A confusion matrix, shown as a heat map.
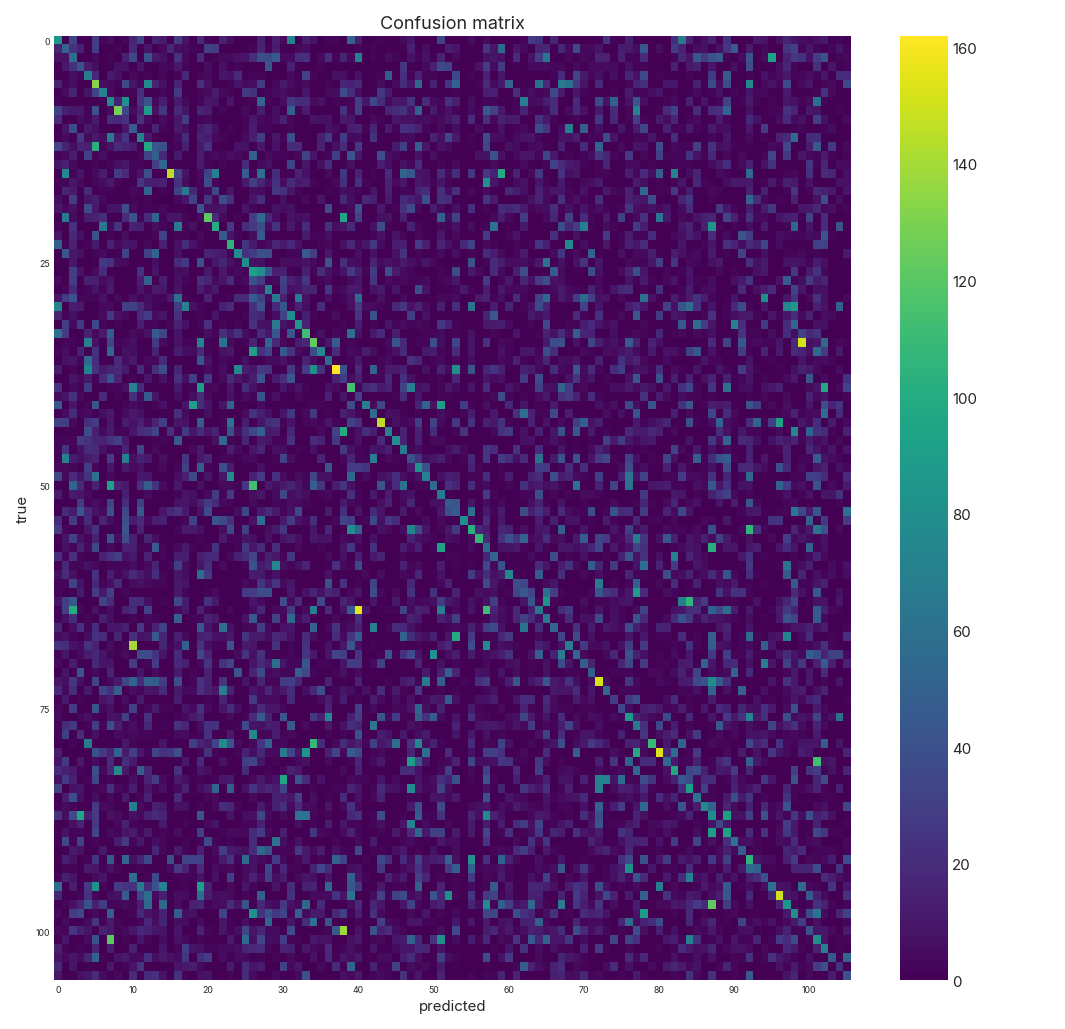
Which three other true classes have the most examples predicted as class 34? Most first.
79, 37, 64
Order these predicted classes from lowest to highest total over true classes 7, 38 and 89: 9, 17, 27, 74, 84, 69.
17, 84, 74, 69, 9, 27
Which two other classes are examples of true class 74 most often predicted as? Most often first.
52, 77
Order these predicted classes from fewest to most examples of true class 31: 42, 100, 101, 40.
101, 100, 40, 42
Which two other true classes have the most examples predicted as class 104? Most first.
76, 30
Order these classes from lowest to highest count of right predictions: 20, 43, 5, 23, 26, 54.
54, 26, 23, 20, 5, 43
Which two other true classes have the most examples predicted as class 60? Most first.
5, 56
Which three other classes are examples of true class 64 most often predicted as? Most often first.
40, 57, 2
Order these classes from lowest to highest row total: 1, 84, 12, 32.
1, 32, 84, 12
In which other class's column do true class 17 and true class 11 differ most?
7
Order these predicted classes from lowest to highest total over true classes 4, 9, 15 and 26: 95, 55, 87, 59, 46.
95, 87, 55, 46, 59
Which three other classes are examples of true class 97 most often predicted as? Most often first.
87, 57, 67
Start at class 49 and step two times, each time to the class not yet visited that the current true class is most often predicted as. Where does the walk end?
68
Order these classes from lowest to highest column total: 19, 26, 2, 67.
67, 2, 19, 26
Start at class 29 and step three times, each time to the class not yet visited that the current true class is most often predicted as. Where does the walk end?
47
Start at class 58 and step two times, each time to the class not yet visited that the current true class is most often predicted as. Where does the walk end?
8
